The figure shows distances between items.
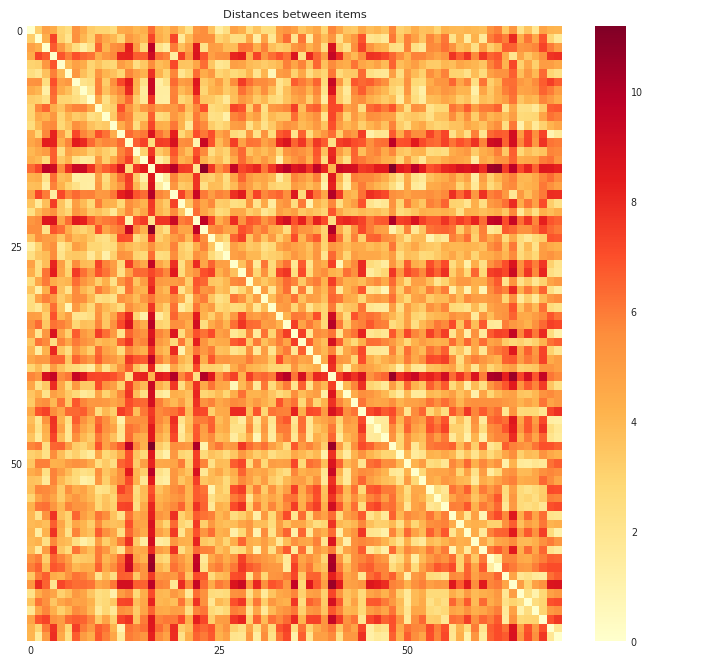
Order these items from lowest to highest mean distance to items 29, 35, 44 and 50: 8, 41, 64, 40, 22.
8, 41, 64, 22, 40
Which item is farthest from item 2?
16
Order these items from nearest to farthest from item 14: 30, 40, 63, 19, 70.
63, 30, 70, 19, 40
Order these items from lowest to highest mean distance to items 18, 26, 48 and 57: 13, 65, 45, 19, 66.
65, 66, 45, 19, 13
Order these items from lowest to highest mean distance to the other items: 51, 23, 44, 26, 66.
26, 51, 66, 23, 44
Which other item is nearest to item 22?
13
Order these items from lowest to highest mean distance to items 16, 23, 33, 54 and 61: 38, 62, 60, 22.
62, 60, 38, 22
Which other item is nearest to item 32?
5
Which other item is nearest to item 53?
24
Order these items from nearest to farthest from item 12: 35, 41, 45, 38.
45, 35, 41, 38
